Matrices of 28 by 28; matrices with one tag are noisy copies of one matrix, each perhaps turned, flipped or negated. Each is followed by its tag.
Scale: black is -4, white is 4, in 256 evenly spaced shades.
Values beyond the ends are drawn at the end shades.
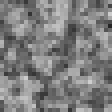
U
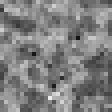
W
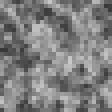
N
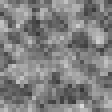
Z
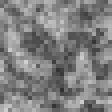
N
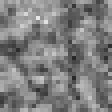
W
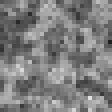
W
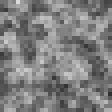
N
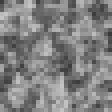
U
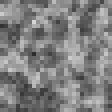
W
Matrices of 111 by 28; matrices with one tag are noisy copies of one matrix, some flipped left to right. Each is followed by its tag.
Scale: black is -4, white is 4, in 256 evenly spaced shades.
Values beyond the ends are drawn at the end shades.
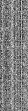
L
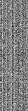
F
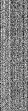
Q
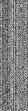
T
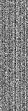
F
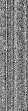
L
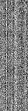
L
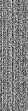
F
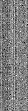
T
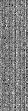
F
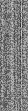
L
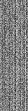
F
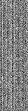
F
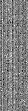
F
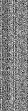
T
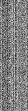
T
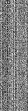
T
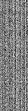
F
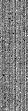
F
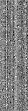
L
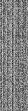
F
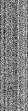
Q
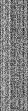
Q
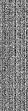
F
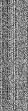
T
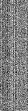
T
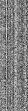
L
